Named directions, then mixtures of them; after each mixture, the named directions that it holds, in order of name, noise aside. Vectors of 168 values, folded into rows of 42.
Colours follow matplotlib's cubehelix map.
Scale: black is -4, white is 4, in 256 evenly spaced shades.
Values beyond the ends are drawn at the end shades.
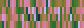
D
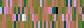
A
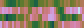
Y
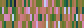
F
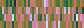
F.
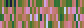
F, Y.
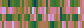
D, Y.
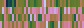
D, F, Y.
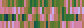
A, F, Y.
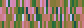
A, D.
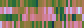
A, Y.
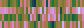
D, Y.
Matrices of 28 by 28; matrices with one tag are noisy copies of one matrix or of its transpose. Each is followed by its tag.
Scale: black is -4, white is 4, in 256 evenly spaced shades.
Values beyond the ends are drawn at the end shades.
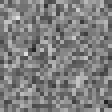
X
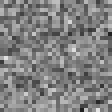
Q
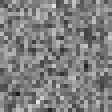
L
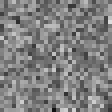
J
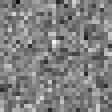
L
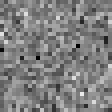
J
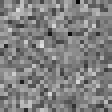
X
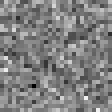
Q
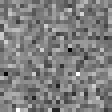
J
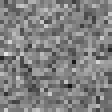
L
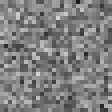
X
